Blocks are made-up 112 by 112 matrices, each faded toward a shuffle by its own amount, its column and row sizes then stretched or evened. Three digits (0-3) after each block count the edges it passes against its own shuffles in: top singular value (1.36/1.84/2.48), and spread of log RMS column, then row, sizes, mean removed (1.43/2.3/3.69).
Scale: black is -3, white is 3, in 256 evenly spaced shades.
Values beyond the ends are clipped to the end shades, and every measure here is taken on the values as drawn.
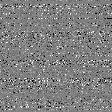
0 0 3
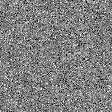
0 0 1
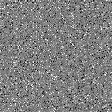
2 0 0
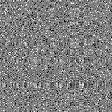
3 0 0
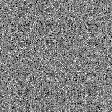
2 0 0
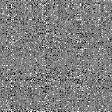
2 2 2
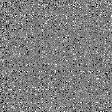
1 2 2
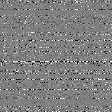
2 0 3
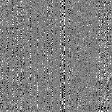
2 3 0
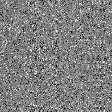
2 1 0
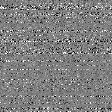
0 0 3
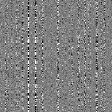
3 3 0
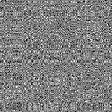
3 0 1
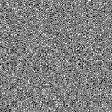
3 0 1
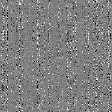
2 3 0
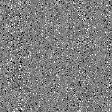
1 2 0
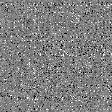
1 1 2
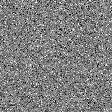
1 0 0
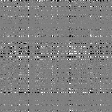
3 2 3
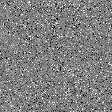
0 0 1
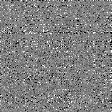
2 1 2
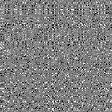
3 1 2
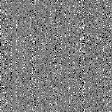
0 3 1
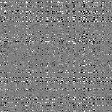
3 2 3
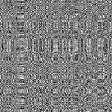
3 2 0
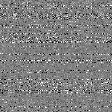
2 1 3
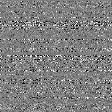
1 1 3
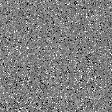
0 1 1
